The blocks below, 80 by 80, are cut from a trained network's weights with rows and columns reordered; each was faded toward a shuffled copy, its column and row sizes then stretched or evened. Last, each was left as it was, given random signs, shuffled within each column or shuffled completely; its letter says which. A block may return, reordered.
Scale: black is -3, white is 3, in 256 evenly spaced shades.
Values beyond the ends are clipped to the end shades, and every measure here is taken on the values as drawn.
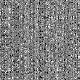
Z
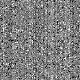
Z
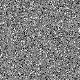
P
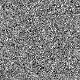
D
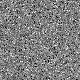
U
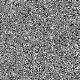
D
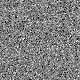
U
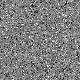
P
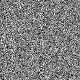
P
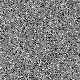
U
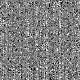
Z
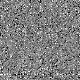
D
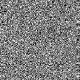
Z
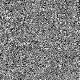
D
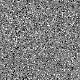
D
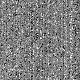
P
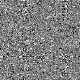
D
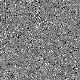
P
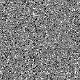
D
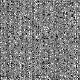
Z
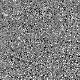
D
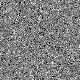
P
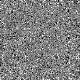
D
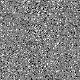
D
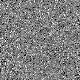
P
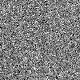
U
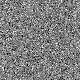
U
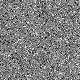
U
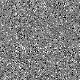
D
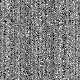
P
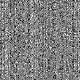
Z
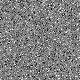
U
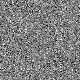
P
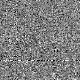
D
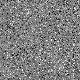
P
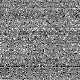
Z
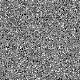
D
